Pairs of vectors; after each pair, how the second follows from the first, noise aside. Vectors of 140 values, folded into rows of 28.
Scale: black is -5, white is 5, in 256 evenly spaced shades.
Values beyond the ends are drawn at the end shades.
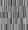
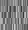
shuffled.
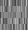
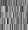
shuffled.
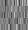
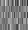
negated.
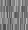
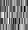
wrapped around, negated, scaled up.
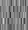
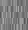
wrapped around, negated, shrunk.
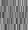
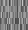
shuffled.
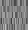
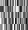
wrapped around, negated, scaled up.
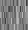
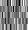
wrapped around, negated, scaled up.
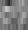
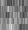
wrapped around, negated.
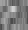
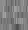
wrapped around, negated, shrunk.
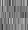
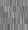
wrapped around, negated, shrunk.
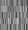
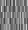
wrapped around, negated.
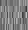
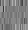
wrapped around, partly zeroed.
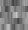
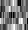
reversed, negated, scaled up.
